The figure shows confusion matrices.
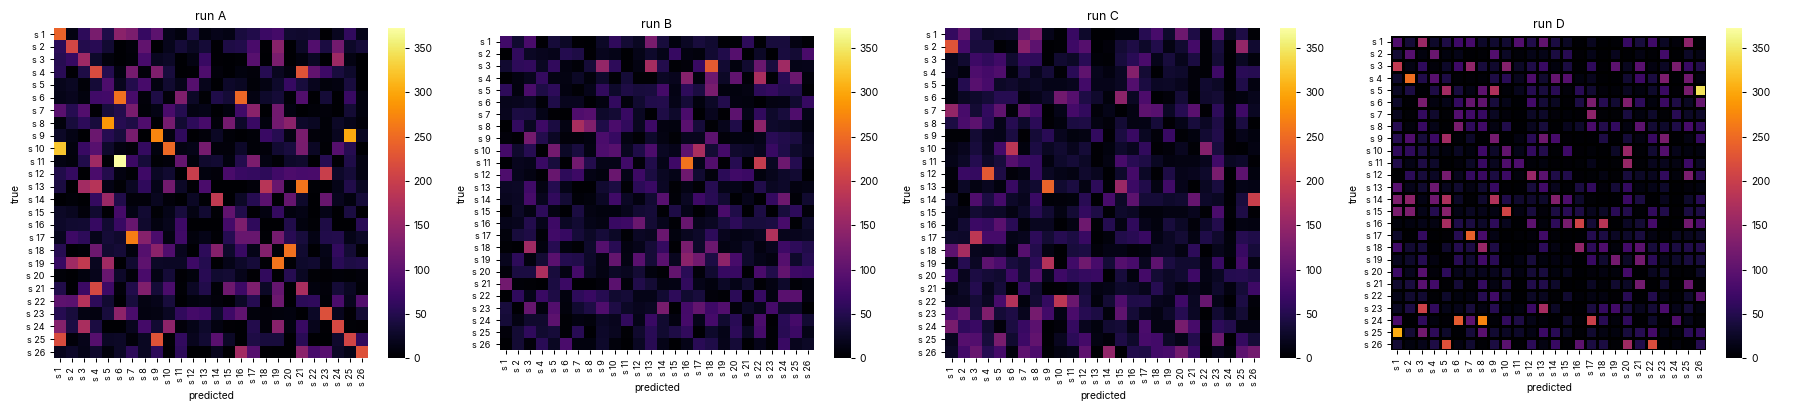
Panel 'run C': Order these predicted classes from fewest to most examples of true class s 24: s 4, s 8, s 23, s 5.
s 5, s 4, s 23, s 8
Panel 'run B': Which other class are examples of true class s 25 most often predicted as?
s 22
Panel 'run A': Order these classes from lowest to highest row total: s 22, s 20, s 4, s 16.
s 20, s 16, s 22, s 4
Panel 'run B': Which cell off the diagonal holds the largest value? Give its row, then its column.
s 11, s 16
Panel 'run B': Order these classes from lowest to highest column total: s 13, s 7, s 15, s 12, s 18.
s 15, s 12, s 7, s 13, s 18
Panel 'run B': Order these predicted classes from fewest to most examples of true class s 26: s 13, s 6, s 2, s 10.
s 10, s 2, s 13, s 6
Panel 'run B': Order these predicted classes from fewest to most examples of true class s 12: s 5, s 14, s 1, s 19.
s 14, s 19, s 1, s 5
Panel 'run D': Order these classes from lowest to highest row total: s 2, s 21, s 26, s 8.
s 2, s 21, s 8, s 26
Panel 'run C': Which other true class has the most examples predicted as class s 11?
s 22
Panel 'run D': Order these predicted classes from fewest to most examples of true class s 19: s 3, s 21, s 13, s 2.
s 13, s 2, s 3, s 21
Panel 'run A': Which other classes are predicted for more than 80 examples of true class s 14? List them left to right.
s 5, s 18, s 20, s 23
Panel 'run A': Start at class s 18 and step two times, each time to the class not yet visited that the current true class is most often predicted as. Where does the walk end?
s 5
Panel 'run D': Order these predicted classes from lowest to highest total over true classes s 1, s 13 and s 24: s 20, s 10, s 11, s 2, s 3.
s 2, s 10, s 11, s 20, s 3
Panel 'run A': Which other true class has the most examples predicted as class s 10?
s 24
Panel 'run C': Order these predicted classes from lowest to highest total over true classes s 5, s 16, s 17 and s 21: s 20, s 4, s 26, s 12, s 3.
s 20, s 26, s 4, s 12, s 3
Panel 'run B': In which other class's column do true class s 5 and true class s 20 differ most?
s 4
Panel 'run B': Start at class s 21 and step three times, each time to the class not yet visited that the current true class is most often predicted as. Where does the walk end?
s 3
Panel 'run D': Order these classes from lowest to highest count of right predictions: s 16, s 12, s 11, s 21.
s 11, s 21, s 12, s 16
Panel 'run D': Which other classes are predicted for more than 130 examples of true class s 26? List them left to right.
s 5, s 20, s 22
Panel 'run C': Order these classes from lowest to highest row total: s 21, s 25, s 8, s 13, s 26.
s 21, s 8, s 13, s 25, s 26
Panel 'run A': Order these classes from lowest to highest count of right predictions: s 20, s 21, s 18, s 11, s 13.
s 20, s 13, s 11, s 18, s 21
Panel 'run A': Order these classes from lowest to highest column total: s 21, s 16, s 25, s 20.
s 20, s 25, s 16, s 21
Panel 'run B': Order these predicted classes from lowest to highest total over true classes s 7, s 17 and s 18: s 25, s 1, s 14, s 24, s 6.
s 1, s 6, s 24, s 25, s 14
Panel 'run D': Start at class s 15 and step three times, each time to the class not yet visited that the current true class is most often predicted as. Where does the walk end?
s 3
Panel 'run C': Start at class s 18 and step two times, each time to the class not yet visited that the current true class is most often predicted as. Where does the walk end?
s 1
